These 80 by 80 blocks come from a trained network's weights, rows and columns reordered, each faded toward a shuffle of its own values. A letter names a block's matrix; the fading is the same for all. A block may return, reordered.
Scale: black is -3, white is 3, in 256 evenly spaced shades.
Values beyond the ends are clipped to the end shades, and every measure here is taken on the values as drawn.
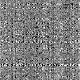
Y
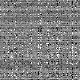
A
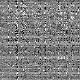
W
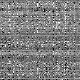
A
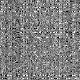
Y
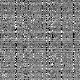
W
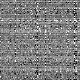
W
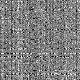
Y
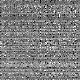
A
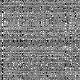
A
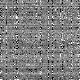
W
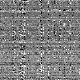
A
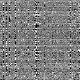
W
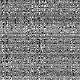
A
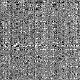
Y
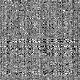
Y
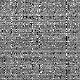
A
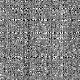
Y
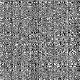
Y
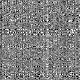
Y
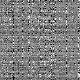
W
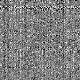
Y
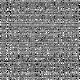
A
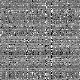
A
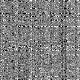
Y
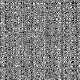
Y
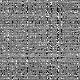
W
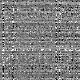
W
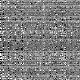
A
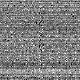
A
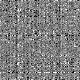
Y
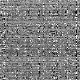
A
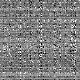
A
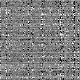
W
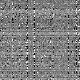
W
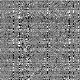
W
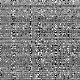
A
